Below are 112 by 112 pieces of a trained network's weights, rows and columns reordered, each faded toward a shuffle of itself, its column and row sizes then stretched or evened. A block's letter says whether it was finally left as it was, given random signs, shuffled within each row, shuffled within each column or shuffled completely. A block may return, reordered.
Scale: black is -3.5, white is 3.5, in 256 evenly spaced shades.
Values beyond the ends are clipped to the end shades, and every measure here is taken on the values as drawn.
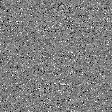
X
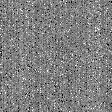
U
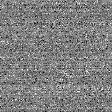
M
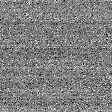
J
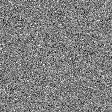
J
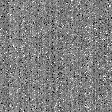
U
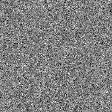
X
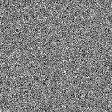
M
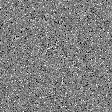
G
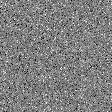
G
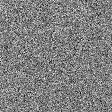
G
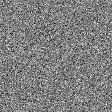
J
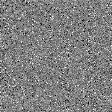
U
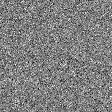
G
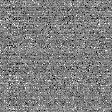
M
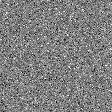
G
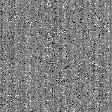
U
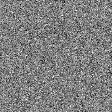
U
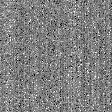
U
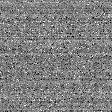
J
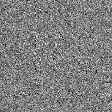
M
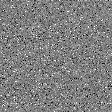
J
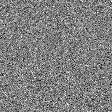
J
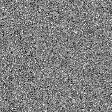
U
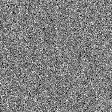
U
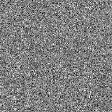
M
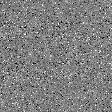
J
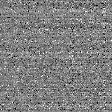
M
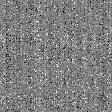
M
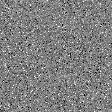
U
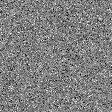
G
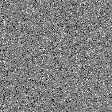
U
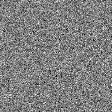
X
